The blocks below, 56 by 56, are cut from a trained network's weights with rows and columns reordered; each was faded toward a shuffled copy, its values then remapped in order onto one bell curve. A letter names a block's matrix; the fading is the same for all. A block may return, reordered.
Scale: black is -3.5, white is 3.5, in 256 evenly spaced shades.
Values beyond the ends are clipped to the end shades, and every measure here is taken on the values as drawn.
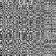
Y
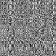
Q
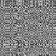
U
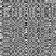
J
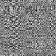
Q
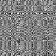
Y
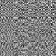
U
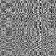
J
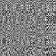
Q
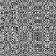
Y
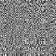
Q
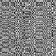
J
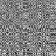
U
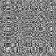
Q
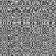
U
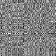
Y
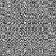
U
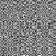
J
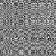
U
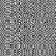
J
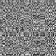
U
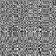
Y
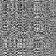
Q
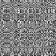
U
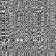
Y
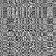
J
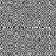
Y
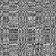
U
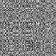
Q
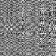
Y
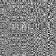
Q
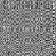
J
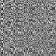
Q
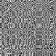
Y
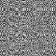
Q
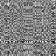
Y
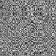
Q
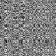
Q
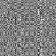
J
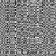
J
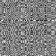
Y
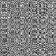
Y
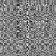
J
